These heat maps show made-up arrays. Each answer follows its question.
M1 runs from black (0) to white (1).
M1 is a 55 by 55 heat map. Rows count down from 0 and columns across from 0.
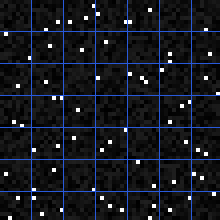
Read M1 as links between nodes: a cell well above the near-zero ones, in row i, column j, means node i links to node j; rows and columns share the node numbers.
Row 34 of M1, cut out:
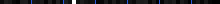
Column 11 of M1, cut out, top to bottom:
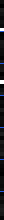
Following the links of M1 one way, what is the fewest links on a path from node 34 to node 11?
7
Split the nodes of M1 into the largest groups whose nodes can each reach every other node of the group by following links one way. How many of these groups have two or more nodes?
7
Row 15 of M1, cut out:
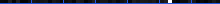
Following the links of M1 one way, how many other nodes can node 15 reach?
6
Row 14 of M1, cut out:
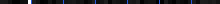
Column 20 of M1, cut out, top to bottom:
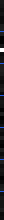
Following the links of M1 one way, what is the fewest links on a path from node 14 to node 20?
4
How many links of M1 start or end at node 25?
3
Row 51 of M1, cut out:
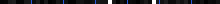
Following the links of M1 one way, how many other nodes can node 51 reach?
12
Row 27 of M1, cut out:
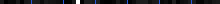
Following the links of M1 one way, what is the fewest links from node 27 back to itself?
3
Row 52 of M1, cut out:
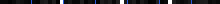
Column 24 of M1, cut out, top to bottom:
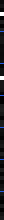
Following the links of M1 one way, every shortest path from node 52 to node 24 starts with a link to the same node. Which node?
node 30
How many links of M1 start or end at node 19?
4
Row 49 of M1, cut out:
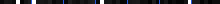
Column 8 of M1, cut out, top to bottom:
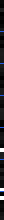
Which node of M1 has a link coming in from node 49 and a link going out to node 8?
node 47
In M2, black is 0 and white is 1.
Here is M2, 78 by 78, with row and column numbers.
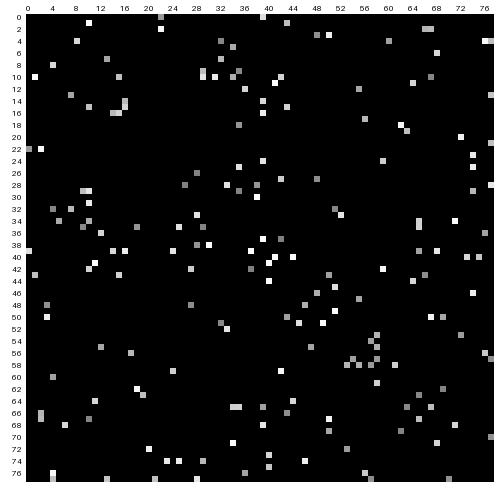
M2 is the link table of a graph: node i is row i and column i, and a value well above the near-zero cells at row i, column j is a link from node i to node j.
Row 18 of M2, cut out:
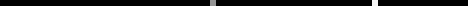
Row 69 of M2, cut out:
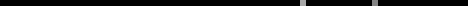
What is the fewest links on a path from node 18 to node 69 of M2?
2
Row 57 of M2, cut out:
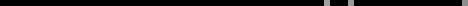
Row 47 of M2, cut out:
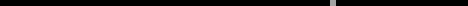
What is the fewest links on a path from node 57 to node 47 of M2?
3
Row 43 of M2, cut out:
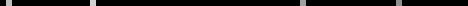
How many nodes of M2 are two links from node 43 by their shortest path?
6
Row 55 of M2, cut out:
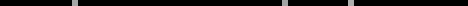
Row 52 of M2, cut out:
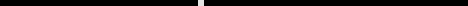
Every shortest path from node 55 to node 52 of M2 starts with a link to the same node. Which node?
node 58
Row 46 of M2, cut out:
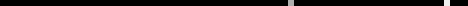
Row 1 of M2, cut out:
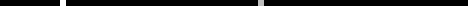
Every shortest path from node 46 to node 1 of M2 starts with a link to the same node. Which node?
node 74
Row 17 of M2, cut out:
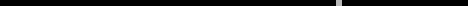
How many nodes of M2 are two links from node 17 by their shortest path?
1
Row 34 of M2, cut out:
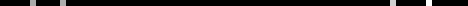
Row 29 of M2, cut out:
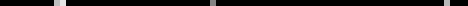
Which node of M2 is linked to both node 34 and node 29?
node 10
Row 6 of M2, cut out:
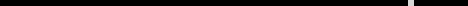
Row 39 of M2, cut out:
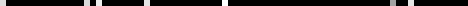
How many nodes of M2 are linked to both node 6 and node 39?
1
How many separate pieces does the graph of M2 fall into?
3
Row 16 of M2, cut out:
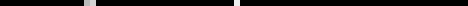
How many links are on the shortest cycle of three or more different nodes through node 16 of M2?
3
